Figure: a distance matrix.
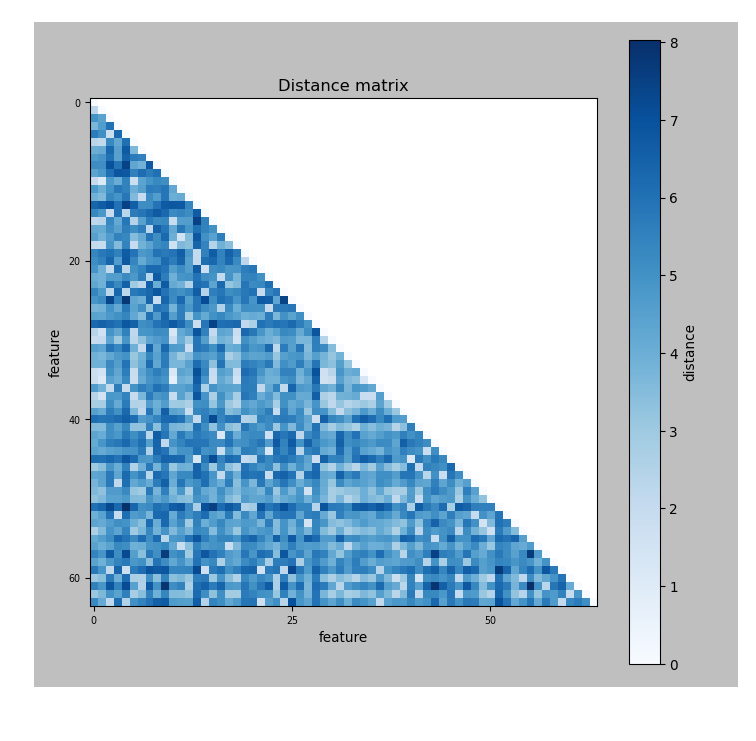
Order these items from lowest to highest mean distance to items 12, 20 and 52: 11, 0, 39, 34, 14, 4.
39, 0, 34, 11, 14, 4
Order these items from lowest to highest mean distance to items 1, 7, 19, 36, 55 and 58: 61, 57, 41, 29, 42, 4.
42, 29, 41, 4, 57, 61
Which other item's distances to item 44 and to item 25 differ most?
22
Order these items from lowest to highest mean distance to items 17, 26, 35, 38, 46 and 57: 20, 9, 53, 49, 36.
49, 53, 36, 20, 9
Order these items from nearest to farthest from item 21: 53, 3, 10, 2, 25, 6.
2, 53, 10, 6, 3, 25
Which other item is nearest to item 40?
45
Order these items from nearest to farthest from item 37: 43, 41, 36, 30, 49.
30, 49, 41, 36, 43
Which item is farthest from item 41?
51
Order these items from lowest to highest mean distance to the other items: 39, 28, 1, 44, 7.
1, 39, 44, 7, 28
